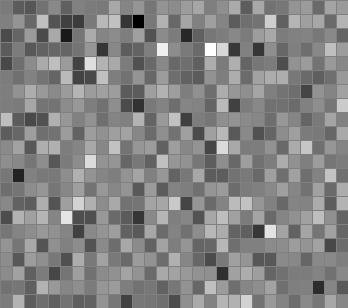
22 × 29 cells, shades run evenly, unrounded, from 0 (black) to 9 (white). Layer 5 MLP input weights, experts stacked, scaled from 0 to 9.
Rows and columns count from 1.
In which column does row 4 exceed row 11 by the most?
18
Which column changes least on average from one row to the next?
25
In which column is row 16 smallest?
12
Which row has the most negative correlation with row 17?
20
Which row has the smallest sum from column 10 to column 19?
3
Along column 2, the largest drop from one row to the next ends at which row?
13
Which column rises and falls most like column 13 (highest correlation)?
4
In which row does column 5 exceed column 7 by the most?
5
